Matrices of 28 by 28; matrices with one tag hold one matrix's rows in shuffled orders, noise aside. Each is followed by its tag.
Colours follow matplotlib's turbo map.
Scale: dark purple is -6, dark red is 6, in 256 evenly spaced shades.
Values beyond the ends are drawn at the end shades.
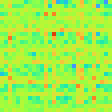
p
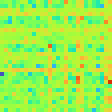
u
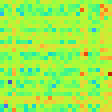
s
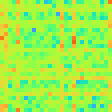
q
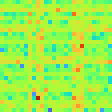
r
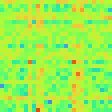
r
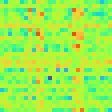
r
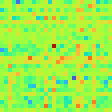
p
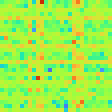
r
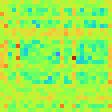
q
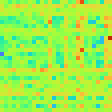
u
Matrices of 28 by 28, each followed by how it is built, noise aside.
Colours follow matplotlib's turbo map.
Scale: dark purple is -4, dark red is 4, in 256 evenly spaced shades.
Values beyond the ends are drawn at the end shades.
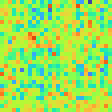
blocks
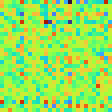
low rank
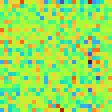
low rank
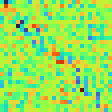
banded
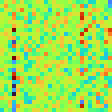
uneven columns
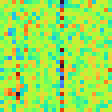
uneven columns
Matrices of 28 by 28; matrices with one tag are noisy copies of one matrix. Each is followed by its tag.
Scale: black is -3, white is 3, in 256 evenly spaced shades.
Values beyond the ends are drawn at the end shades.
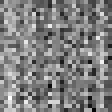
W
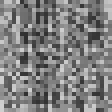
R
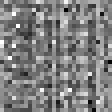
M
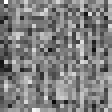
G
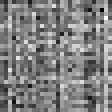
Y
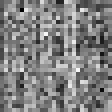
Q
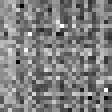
W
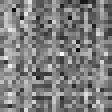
W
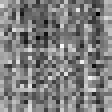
R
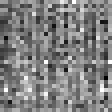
G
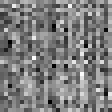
G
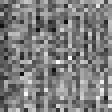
G
